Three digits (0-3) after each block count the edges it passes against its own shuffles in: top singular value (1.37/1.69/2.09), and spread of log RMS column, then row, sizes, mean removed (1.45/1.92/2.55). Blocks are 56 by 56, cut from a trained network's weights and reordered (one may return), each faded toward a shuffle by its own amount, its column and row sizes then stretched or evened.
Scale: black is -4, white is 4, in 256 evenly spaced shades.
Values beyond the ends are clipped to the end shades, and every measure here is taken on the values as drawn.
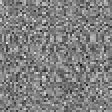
3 1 0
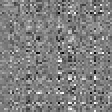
3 3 2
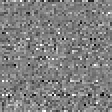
1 0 3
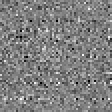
0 1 2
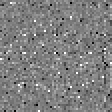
1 0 1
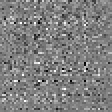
1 2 3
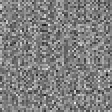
2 1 0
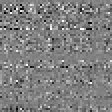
0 2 3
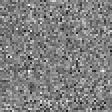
0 1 1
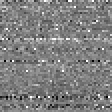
1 0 3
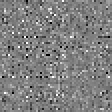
1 2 2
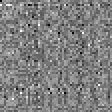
2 1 1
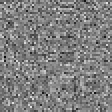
2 0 1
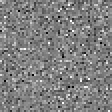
0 1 1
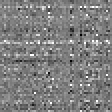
2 3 2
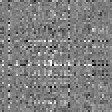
3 3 2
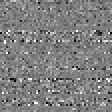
0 0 3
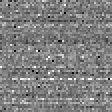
2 0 2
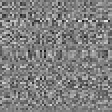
3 0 3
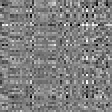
3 3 3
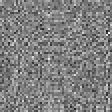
3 1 1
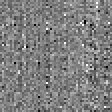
2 2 0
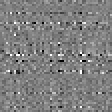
3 1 3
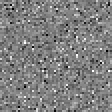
0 1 0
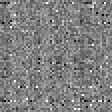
2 0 1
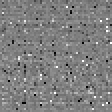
0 1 1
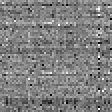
2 1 0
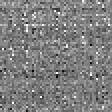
1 3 1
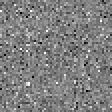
0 1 0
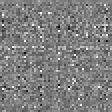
0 2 2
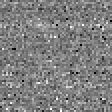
0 0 1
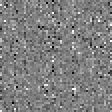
0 2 0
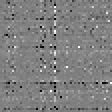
2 2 2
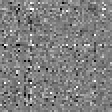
0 2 2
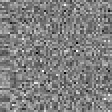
3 0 0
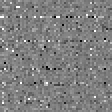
1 0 2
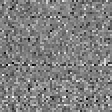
2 0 2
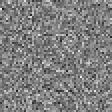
2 0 1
